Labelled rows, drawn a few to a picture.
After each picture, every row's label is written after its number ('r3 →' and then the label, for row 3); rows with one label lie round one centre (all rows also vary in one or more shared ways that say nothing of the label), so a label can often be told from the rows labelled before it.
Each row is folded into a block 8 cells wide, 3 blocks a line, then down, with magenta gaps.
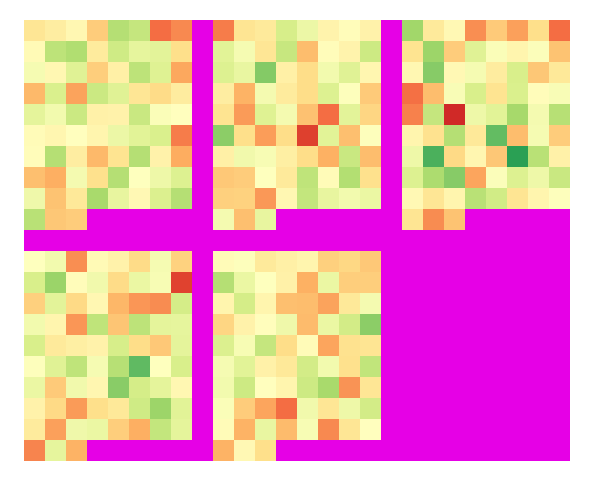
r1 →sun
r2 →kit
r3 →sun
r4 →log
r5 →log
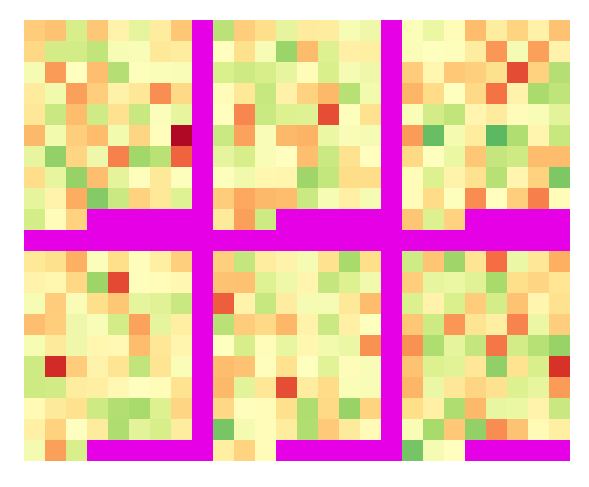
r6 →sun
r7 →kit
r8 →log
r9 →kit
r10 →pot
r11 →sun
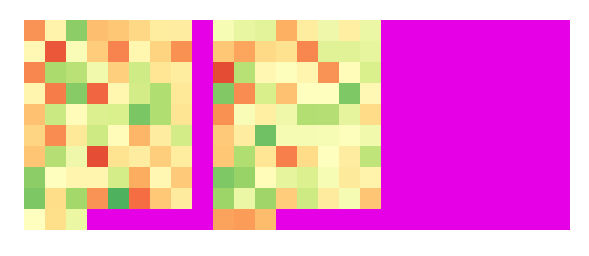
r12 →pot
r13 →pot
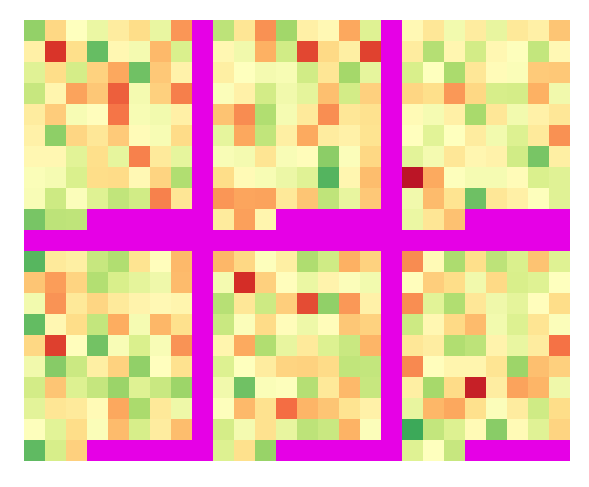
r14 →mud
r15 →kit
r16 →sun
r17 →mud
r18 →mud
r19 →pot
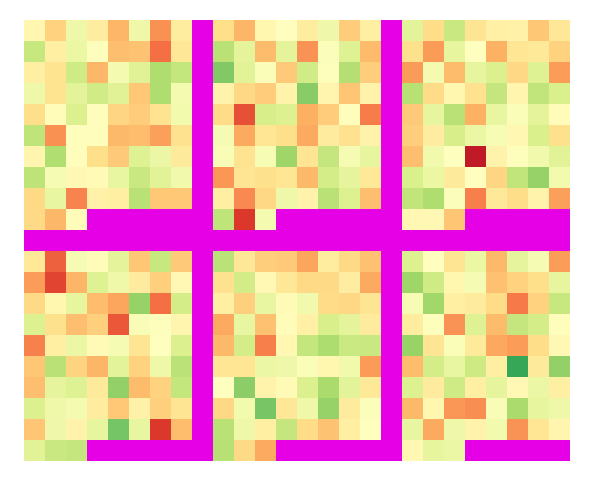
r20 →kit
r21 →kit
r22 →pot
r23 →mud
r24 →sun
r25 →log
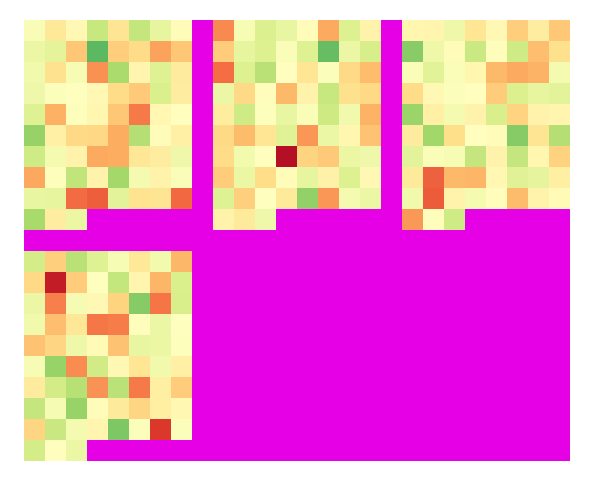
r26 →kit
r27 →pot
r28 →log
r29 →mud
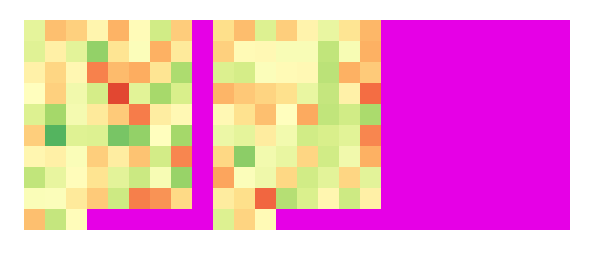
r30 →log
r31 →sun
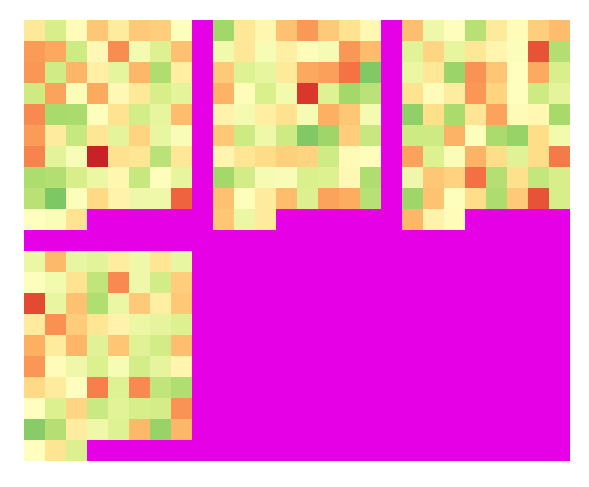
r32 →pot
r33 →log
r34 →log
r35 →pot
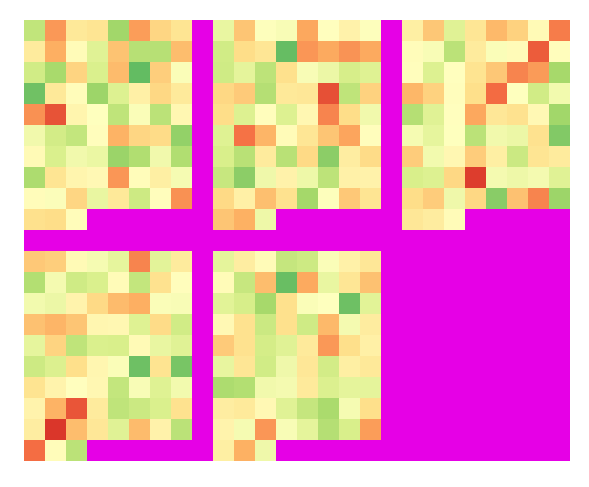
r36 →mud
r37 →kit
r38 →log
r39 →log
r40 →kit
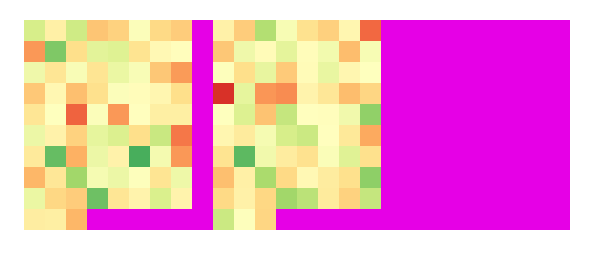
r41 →sun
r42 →sun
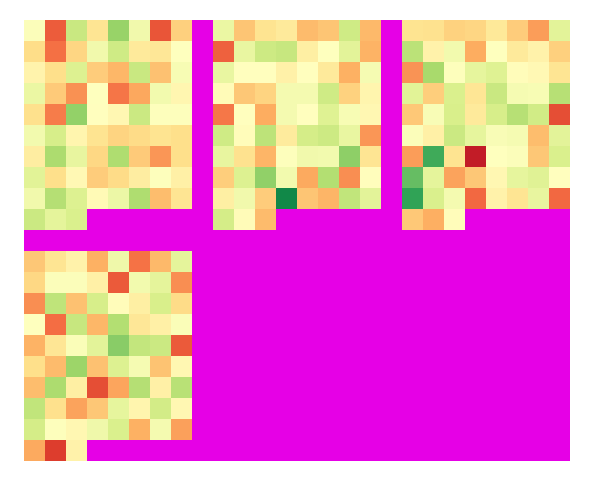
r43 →mud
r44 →sun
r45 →pot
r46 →pot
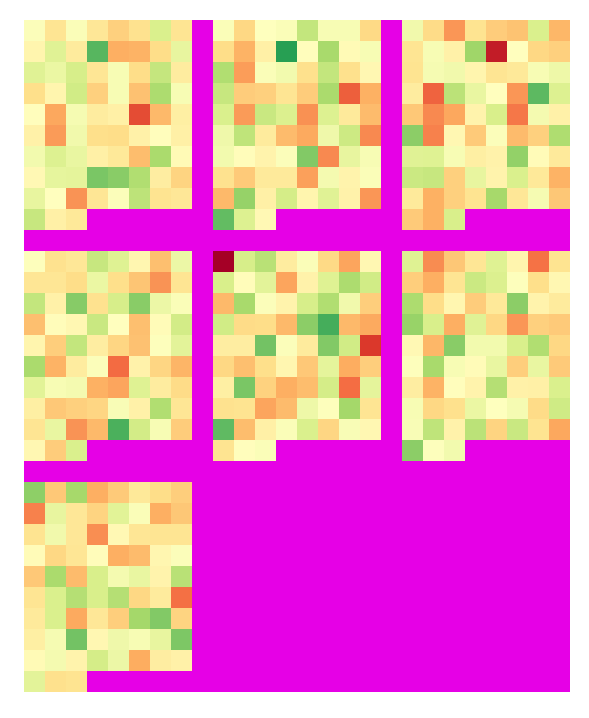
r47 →kit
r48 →mud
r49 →kit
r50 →kit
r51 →pot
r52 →mud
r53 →sun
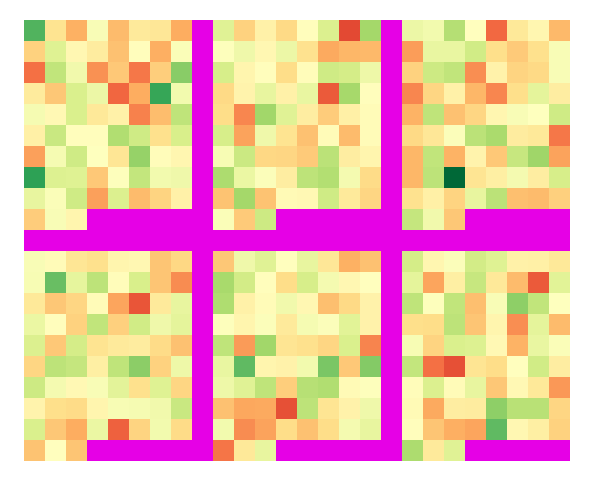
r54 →log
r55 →kit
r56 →sun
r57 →log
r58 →log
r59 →kit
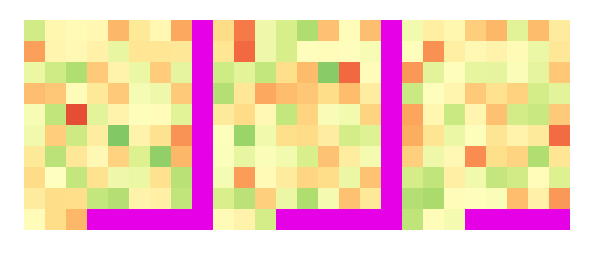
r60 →sun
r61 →mud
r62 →pot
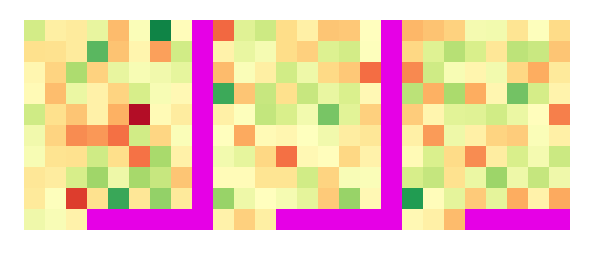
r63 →kit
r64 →pot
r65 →pot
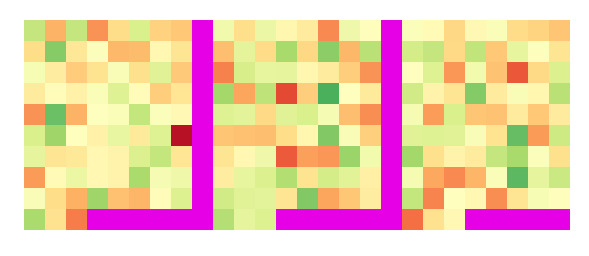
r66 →sun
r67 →pot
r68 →log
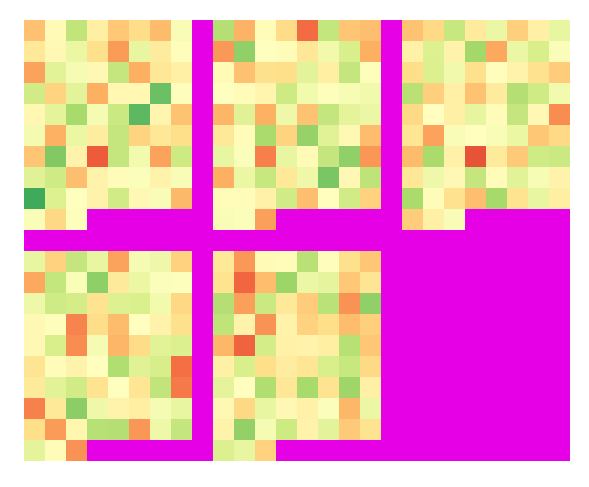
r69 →pot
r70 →sun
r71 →pot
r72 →sun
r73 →mud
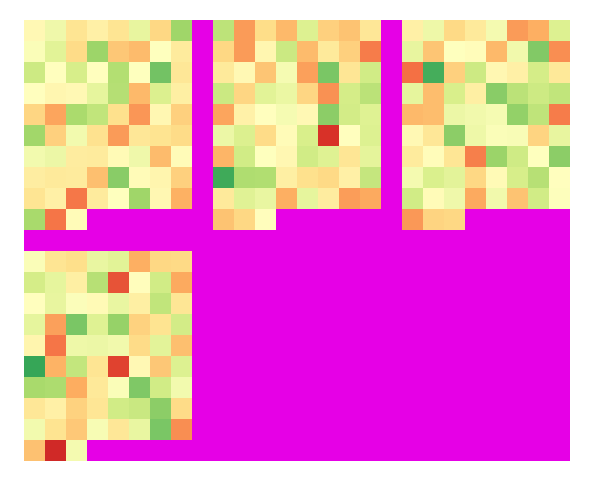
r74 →kit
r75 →mud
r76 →pot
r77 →kit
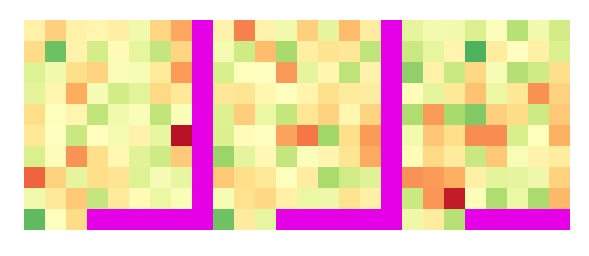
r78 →sun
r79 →kit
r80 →kit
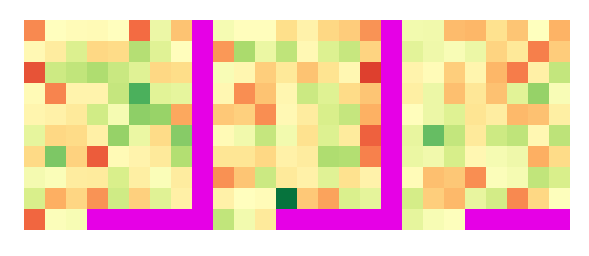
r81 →pot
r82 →sun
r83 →log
